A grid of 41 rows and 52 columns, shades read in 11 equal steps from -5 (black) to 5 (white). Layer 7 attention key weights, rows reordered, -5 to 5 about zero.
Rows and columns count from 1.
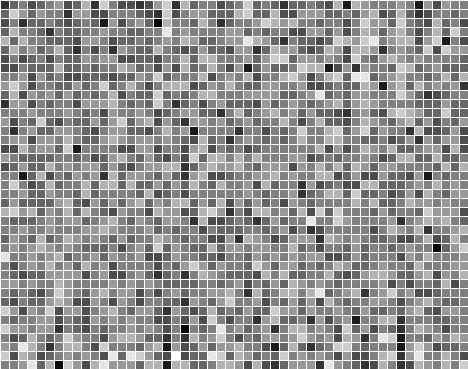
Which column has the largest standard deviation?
45
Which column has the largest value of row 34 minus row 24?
26
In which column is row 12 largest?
18
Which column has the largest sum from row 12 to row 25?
13
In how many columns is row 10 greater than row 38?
17
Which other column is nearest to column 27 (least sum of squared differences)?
46
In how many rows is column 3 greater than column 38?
13
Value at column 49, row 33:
-1
